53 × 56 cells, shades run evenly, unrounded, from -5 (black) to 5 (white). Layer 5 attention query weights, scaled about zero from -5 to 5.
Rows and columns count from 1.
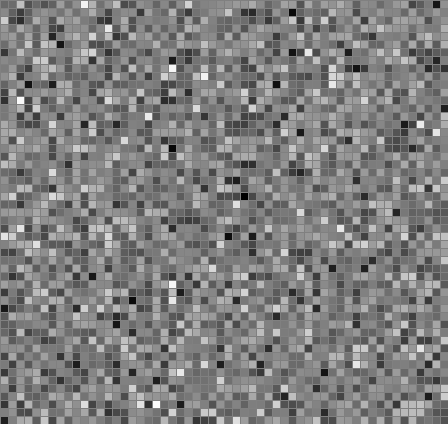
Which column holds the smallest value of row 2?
37
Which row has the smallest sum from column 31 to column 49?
2
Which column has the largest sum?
39
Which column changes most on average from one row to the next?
22
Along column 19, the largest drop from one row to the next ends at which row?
16
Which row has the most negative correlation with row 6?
29
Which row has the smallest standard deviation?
33
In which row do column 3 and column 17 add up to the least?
38
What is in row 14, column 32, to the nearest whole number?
3
